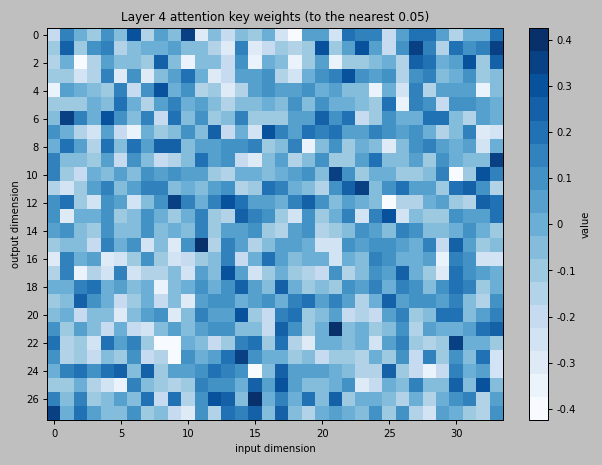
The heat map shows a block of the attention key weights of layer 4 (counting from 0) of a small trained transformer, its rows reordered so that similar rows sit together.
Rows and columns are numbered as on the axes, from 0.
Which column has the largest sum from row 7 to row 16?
11
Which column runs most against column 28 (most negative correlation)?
17
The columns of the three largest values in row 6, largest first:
1, 4, 20
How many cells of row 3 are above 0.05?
12
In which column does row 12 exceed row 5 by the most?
13
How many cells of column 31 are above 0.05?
11
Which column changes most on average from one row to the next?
9
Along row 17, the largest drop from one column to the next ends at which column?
2
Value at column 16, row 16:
0.2
